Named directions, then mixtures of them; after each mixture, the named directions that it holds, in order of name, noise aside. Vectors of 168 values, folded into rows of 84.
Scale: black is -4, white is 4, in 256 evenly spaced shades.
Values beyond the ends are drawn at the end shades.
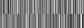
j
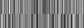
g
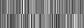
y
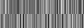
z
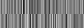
y, z.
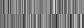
j, y.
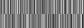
g, j, z.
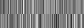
j, y.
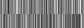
j, y, z.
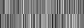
g, y, z.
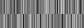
g, y, z.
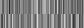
g.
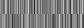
g, j, z.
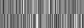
g, j, y.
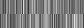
y.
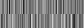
g, y.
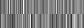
g, j, y.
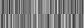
g.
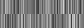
g, y, z.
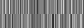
g, j, z.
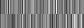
g, j, y.
